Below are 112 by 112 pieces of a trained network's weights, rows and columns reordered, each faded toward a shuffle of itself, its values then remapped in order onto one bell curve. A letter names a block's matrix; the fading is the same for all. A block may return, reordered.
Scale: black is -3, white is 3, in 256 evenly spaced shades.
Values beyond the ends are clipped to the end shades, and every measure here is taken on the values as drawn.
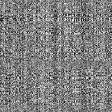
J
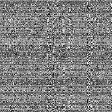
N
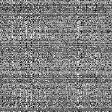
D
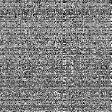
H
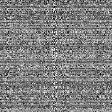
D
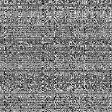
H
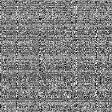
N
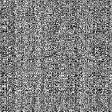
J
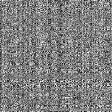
J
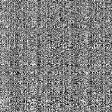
J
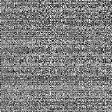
H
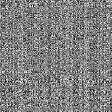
J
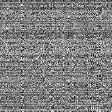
D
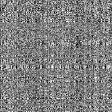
J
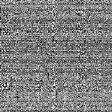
H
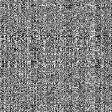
J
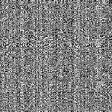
J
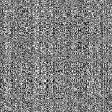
J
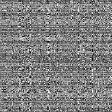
D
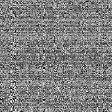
N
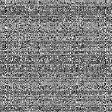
N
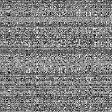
D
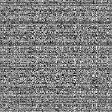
D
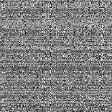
N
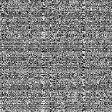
H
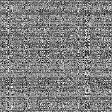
N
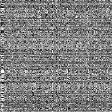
D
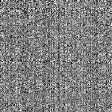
J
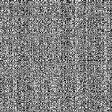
J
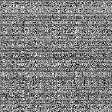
D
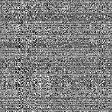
N
